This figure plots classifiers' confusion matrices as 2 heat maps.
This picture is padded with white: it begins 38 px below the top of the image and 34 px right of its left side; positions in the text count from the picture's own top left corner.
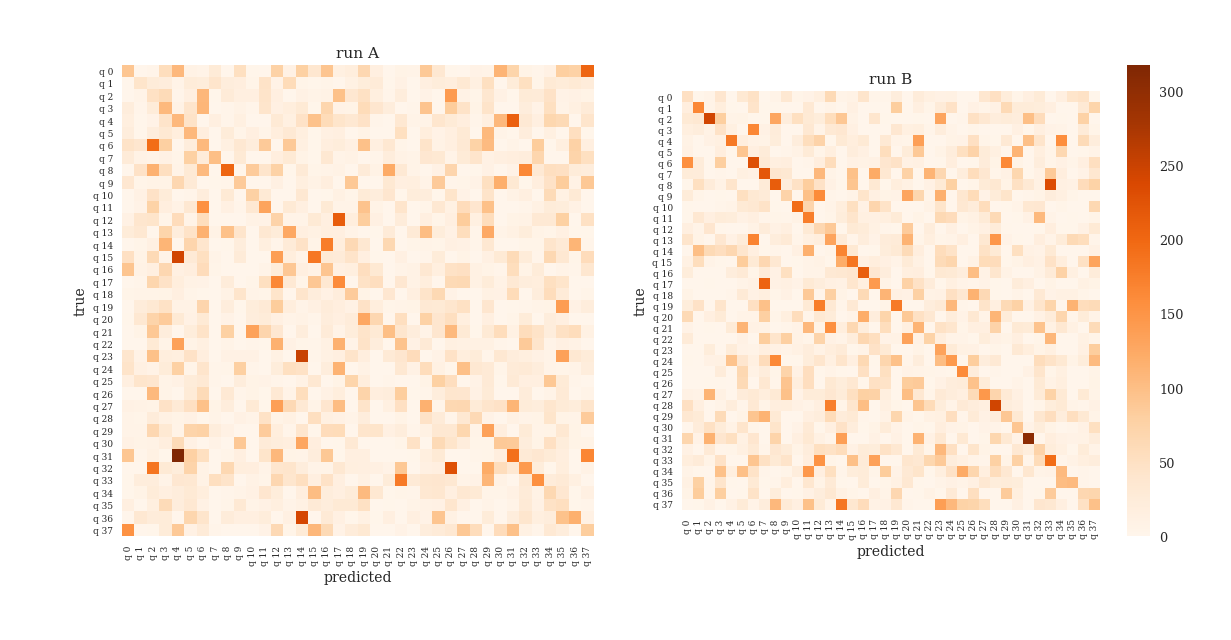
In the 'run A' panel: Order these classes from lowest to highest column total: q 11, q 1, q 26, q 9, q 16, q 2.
q 1, q 9, q 11, q 16, q 26, q 2
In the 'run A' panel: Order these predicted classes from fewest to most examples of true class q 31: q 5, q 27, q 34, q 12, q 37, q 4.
q 27, q 34, q 5, q 12, q 37, q 4
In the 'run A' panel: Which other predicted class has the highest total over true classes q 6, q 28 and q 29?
q 2
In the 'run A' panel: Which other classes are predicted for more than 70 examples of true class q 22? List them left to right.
q 4, q 12, q 17, q 32
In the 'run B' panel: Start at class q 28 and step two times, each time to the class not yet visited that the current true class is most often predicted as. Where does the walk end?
q 6
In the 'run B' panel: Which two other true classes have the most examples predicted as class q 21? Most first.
q 4, q 31
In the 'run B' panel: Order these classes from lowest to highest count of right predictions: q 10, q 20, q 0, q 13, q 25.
q 0, q 20, q 13, q 25, q 10
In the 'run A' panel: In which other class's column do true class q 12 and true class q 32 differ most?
q 26
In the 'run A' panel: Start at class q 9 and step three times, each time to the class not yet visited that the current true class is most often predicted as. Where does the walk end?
q 16
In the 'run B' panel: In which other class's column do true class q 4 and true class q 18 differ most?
q 34
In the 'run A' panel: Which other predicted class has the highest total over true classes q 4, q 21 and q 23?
q 14
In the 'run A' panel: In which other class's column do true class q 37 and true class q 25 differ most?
q 0
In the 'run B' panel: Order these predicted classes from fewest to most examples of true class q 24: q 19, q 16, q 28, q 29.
q 29, q 28, q 16, q 19
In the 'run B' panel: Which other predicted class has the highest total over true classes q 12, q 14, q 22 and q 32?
q 20
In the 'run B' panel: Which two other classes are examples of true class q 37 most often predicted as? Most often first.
q 14, q 23
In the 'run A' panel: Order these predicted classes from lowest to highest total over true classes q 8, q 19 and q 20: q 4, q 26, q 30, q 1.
q 30, q 4, q 1, q 26
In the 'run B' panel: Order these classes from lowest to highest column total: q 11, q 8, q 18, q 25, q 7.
q 25, q 18, q 8, q 7, q 11
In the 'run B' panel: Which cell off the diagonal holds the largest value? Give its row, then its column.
q 8, q 33
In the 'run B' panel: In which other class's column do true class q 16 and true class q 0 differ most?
q 26
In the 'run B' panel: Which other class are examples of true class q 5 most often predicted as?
q 30
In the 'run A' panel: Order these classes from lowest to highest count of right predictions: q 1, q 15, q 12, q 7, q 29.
q 1, q 12, q 7, q 29, q 15
